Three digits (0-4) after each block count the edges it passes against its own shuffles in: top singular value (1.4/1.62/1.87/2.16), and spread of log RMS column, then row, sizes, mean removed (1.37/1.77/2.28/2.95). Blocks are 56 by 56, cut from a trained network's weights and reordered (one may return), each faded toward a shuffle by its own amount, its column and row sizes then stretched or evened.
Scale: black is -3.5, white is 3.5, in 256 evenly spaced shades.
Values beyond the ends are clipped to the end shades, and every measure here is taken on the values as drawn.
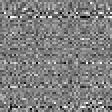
4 0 4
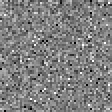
0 0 0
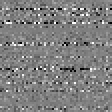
3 0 4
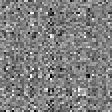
2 2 2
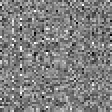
2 2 0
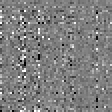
1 3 3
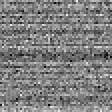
4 1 1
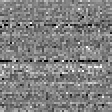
3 1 3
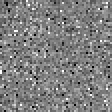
0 1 1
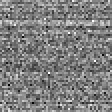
2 0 0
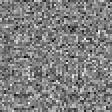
2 0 0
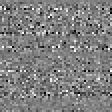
1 0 4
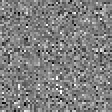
2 3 1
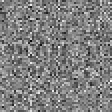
4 2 1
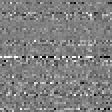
2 0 4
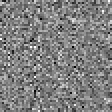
2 2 0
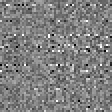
2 1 2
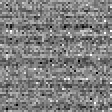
3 2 0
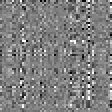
3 4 2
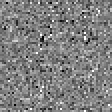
0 1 1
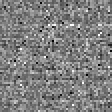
0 2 0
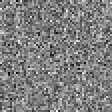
1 0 1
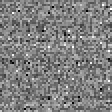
0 1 1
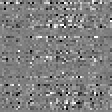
0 3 4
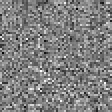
2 0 1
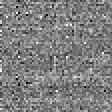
0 2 1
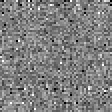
1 1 1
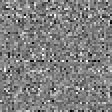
1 1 3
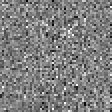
2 3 0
